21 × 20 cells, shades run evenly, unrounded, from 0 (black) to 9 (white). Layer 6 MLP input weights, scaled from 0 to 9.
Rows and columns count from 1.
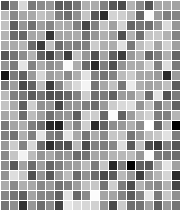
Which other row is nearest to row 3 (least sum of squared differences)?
14
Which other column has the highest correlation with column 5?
7
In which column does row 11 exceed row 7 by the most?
13
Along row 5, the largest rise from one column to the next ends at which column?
6
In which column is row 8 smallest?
1
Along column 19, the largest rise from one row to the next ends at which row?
9
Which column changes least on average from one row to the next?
16
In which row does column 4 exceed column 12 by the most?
2
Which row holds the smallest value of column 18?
15
